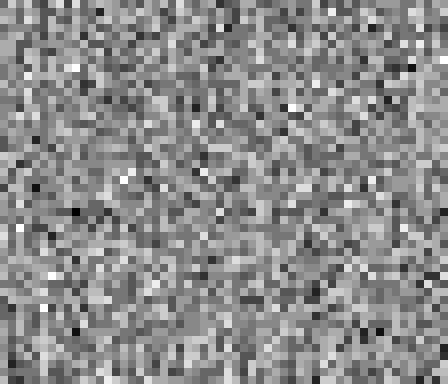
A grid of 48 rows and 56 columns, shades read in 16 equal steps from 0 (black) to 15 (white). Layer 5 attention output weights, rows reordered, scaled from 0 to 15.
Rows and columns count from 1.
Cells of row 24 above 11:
7
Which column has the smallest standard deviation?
34
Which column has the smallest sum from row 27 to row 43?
10
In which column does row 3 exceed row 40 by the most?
40
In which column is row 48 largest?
14
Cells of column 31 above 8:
16
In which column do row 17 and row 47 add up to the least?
45
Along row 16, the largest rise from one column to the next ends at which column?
28
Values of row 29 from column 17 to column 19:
4 7 11
